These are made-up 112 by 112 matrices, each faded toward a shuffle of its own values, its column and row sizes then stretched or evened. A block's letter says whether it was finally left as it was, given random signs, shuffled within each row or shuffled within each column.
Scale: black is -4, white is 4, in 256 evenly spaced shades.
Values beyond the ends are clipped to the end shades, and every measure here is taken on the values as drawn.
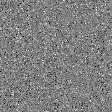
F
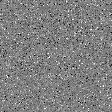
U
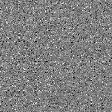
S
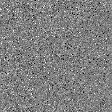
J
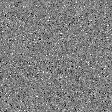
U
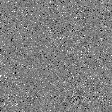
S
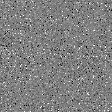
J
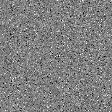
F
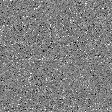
U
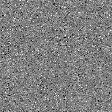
S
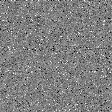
U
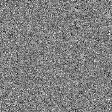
J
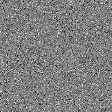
S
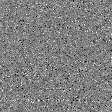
U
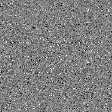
S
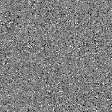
S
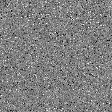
U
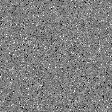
J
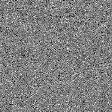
S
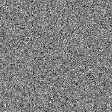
S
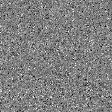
J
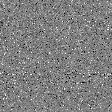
U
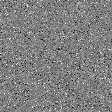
U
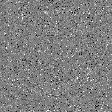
S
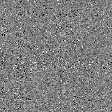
J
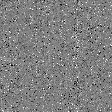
F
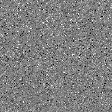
S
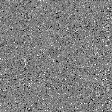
S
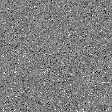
J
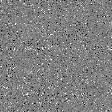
S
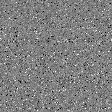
U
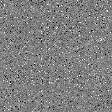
S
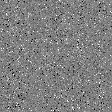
F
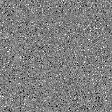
S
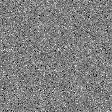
J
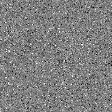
J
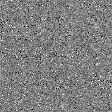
S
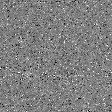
U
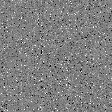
F
